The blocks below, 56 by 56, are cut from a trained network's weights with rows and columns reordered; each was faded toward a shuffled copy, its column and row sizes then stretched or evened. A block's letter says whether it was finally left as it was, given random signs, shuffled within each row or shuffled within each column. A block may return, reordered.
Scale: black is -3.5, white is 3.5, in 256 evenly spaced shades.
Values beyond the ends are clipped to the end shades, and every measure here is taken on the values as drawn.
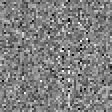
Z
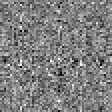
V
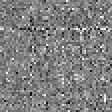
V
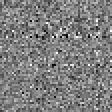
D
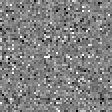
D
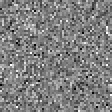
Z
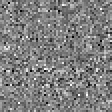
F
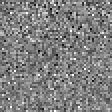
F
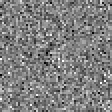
Z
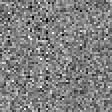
Z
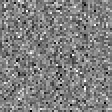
Z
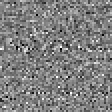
F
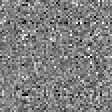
V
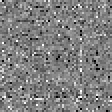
V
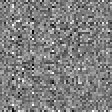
V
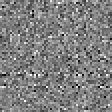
V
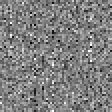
Z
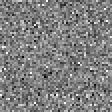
F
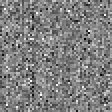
Z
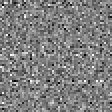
D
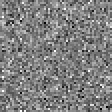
V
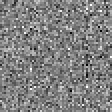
D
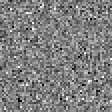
F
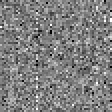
Z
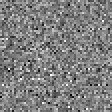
F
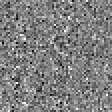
Z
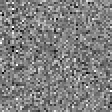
Z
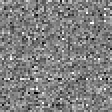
D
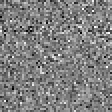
F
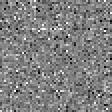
D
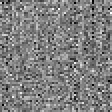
V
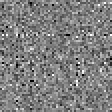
D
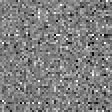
D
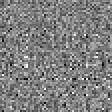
V
